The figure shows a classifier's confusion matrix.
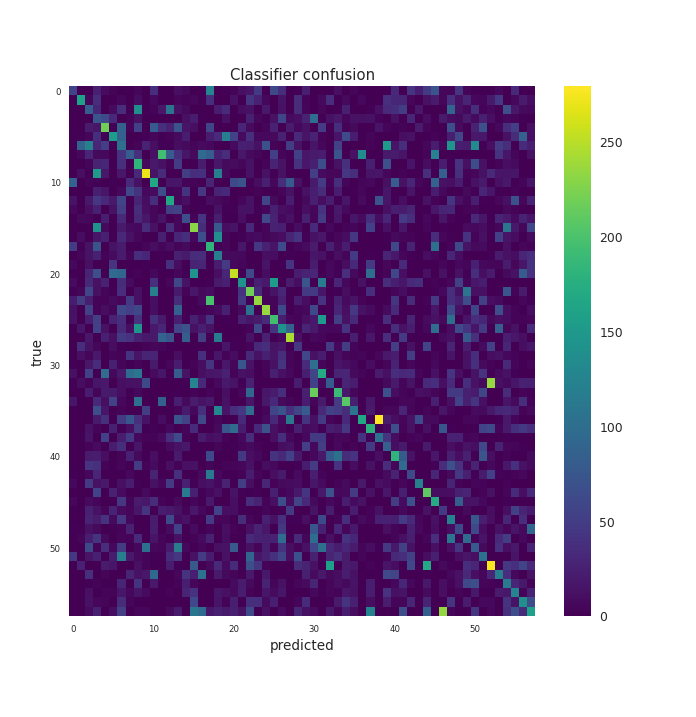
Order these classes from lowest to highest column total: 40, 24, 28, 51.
28, 51, 24, 40
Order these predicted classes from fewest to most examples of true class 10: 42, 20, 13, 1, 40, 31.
1, 13, 42, 31, 20, 40
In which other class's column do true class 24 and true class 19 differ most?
22
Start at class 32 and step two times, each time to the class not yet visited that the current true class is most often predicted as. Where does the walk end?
44
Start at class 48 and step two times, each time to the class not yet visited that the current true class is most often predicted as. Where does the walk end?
46
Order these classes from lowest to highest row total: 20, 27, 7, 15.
15, 27, 20, 7
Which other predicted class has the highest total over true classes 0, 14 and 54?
17
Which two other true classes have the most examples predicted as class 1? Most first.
6, 23
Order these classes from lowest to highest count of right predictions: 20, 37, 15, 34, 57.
57, 37, 34, 15, 20
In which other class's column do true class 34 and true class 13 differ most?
11
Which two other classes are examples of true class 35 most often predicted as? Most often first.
18, 22
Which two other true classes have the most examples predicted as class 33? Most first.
40, 7
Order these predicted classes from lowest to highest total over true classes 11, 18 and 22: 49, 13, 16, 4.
4, 13, 16, 49
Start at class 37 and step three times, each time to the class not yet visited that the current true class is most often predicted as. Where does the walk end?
3
